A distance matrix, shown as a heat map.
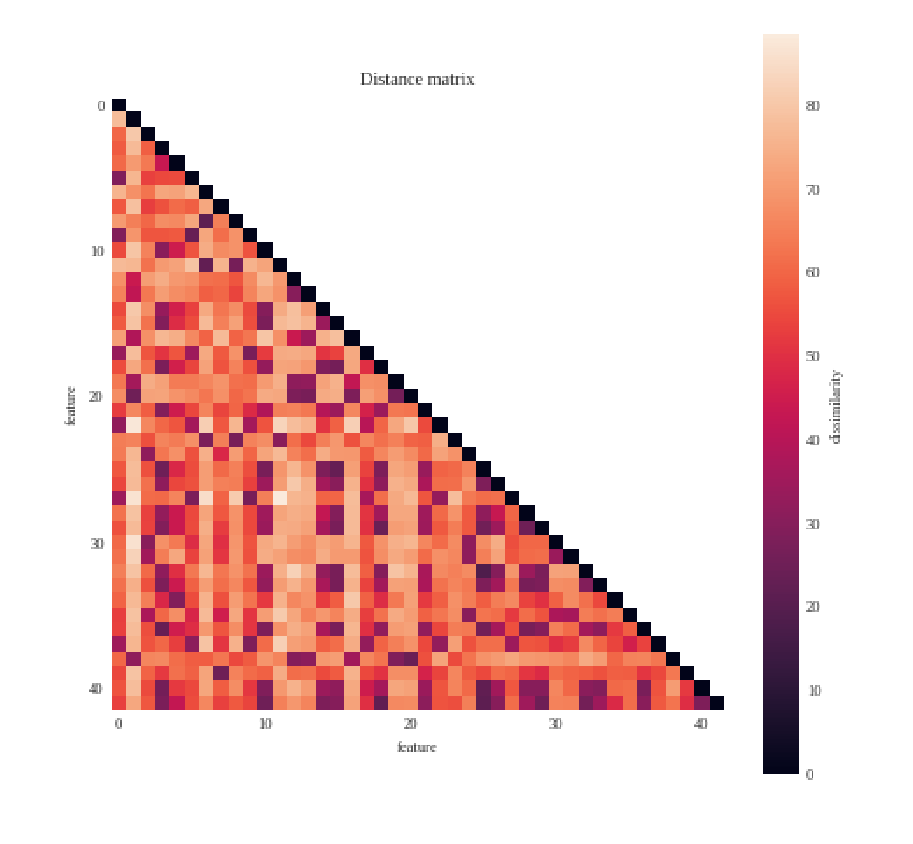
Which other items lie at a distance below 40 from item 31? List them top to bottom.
2, 24, 30, 35
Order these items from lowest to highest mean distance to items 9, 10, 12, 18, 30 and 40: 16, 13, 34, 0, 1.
0, 34, 13, 16, 1
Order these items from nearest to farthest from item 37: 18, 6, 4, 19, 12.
4, 18, 19, 12, 6
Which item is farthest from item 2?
1
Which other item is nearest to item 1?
20
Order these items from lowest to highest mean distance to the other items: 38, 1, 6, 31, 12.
38, 31, 12, 6, 1
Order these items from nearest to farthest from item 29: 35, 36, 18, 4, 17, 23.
18, 36, 4, 17, 35, 23
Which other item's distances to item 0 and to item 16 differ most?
22
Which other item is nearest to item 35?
24
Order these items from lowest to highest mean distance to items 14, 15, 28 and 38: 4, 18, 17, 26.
18, 26, 4, 17
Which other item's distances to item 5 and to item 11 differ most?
27
